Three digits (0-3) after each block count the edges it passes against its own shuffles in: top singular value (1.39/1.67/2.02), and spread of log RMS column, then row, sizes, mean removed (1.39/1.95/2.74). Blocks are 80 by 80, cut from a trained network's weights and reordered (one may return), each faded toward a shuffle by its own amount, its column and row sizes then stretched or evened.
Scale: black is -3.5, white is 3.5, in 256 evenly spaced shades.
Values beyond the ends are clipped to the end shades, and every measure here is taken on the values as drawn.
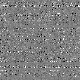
0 1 3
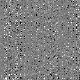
1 3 1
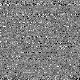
0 0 3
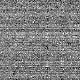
3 2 0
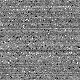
2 0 1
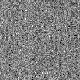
1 0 0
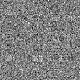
2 0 0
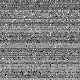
3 0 0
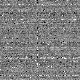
2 1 2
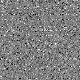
1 0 2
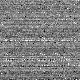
3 0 2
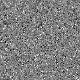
0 1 0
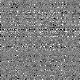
1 2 3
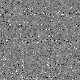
0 0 2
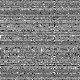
3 1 2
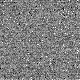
0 0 0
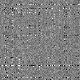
2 2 2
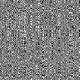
3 3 1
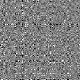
3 2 2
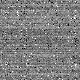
2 1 0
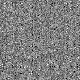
1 1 0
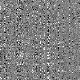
2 3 1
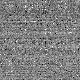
1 0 1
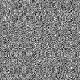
3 1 0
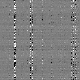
3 3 0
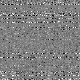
1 0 3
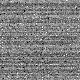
3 0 0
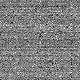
2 1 1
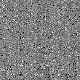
0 0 1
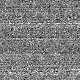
2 0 2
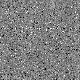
0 0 1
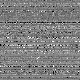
3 0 3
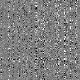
2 3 1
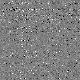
0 1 2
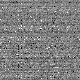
2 1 2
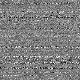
1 0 3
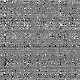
2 2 2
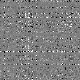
1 2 3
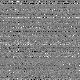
2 0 3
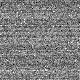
2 0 0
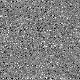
0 0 2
